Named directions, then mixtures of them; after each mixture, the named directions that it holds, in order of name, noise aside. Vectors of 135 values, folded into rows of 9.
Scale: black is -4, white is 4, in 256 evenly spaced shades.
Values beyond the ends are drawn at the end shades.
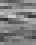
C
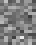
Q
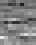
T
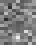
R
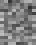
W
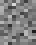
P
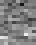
P, T.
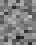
Q, R.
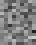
P, W.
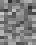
W.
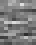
C, T.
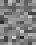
Q.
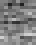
R, T.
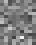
Q.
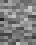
C, W.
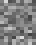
Q.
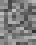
P, W.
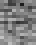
T, W.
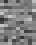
C, Q.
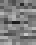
C, T.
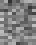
W.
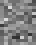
Q, R.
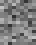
C, P.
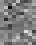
P, R.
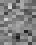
R.
